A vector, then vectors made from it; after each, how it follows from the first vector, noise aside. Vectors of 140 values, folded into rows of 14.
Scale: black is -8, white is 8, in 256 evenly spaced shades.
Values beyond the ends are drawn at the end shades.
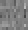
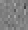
negated, partly zeroed.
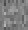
wrapped around.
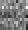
wrapped around, negated, scaled up.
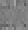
negated, partly zeroed.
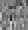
wrapped around, negated, scaled up.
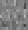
negated.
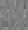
negated, shrunk.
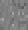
reversed, negated, partly zeroed.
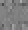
reversed, negated, partly zeroed.
